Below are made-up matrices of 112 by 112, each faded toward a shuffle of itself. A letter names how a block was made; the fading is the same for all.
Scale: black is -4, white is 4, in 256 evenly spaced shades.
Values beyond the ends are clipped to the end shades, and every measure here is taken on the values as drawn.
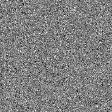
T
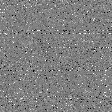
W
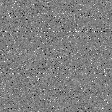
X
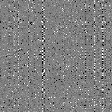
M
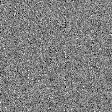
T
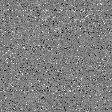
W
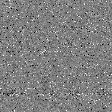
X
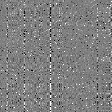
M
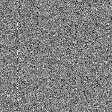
T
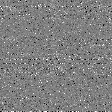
W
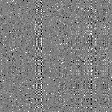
M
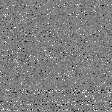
W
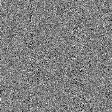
T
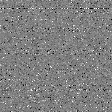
W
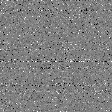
W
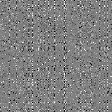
M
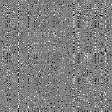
M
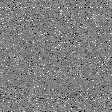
X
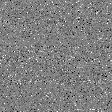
X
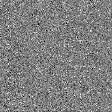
T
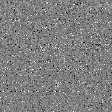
X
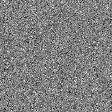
T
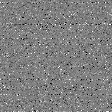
W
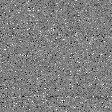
X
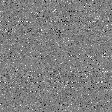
X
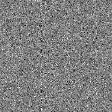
T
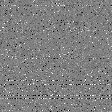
W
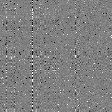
M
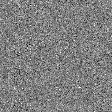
T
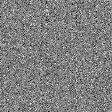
T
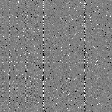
M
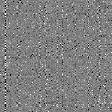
M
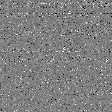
W
